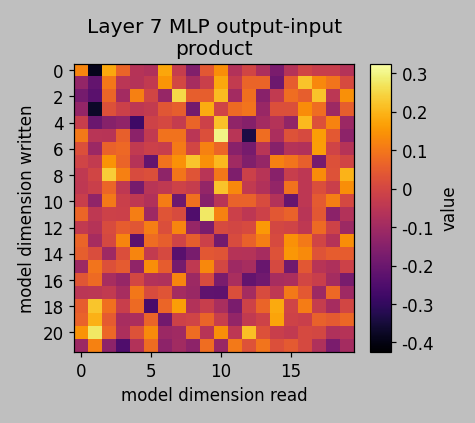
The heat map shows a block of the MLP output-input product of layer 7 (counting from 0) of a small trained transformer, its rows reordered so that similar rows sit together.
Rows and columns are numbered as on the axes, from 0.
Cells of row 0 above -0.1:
17
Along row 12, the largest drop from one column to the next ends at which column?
8
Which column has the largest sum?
10
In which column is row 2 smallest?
1
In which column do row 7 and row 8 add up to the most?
2
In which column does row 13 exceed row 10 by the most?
15
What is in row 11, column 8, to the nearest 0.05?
-0.25
